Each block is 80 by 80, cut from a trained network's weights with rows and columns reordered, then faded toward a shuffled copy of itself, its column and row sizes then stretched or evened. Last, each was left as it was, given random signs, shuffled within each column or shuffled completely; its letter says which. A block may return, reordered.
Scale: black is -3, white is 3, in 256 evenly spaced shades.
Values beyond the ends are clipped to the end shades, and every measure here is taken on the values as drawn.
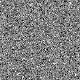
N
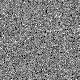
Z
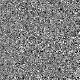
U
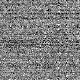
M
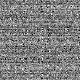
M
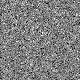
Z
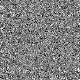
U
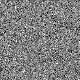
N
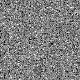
N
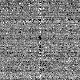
M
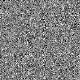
U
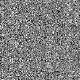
M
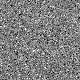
Z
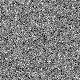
Z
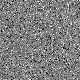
Z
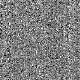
N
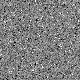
Z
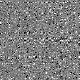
M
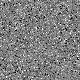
Z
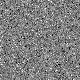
Z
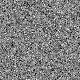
Z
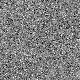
Z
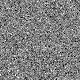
Z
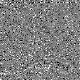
M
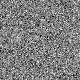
Z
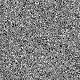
Z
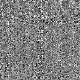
M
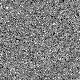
Z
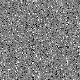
N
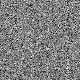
N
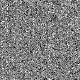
N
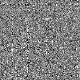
U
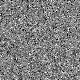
Z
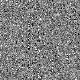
N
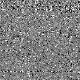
U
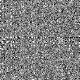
M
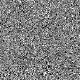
U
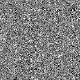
U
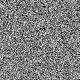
Z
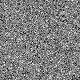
Z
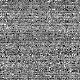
M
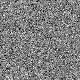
Z
